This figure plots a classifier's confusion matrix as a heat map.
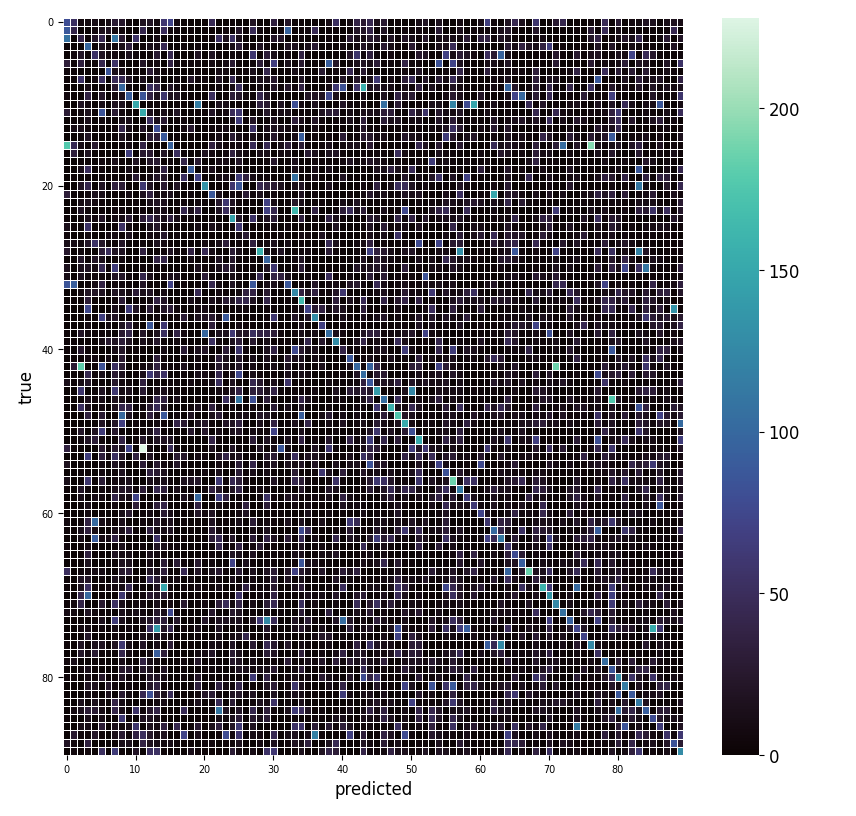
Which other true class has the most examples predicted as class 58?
74
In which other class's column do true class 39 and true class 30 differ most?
84
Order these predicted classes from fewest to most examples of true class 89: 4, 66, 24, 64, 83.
4, 66, 24, 64, 83
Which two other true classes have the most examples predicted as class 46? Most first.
10, 56
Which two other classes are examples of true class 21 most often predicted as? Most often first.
62, 57
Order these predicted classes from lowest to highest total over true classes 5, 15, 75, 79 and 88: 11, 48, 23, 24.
23, 24, 48, 11
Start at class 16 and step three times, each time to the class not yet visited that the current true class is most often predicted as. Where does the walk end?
34
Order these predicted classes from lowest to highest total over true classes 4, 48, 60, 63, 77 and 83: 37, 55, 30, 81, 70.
37, 81, 30, 70, 55
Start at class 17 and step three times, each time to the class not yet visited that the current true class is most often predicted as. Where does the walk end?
70
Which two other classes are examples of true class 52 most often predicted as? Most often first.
11, 31
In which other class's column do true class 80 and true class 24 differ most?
43
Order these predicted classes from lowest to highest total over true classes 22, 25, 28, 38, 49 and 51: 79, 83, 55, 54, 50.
54, 50, 55, 79, 83
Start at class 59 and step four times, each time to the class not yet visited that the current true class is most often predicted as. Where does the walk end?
8
